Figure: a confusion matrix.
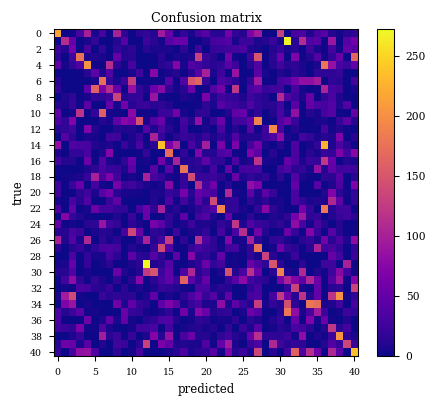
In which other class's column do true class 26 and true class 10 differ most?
6
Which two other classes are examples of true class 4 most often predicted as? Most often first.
36, 7
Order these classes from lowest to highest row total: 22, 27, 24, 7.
24, 27, 22, 7
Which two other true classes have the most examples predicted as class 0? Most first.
26, 14
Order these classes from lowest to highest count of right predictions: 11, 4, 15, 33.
33, 11, 15, 4
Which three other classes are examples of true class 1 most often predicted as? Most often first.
31, 33, 37
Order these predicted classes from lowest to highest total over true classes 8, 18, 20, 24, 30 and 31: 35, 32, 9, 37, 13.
9, 35, 37, 32, 13
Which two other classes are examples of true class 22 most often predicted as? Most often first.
36, 14
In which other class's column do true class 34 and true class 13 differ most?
35
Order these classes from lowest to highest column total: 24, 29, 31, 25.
25, 29, 24, 31
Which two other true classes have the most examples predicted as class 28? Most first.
22, 20
